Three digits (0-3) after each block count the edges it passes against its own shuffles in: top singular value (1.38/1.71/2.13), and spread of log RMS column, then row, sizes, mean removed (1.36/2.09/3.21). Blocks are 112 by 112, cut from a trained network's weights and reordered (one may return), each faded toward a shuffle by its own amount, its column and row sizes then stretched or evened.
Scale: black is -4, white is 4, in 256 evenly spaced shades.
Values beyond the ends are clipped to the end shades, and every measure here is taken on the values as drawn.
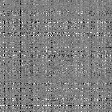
3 2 3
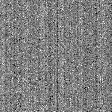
2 1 0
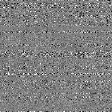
1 2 3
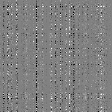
3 3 2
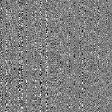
2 3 0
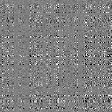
3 3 3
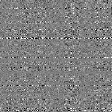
2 2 3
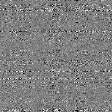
0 2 3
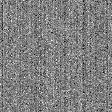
2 1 0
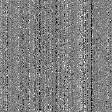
3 3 0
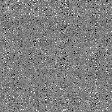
0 2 1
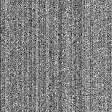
3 0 1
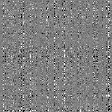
2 3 2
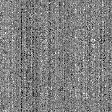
3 2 1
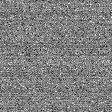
1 0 0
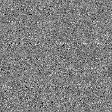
0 0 2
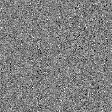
0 2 0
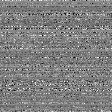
2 0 3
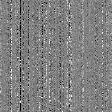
3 3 0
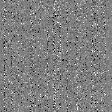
0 3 0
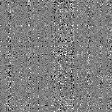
0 3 2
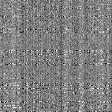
3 0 3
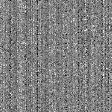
3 2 1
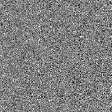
1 2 1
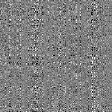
3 3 2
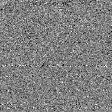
0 0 2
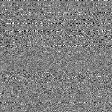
2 0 3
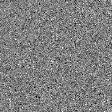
0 2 0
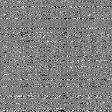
1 0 3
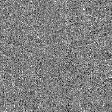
1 2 1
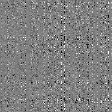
1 3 2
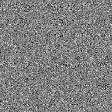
2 0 2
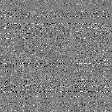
0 2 3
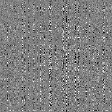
1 3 2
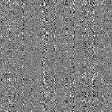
3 3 2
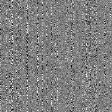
0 3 0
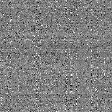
1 2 0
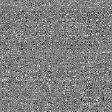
1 2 2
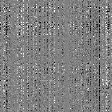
3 3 2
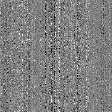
2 3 0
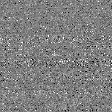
0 1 2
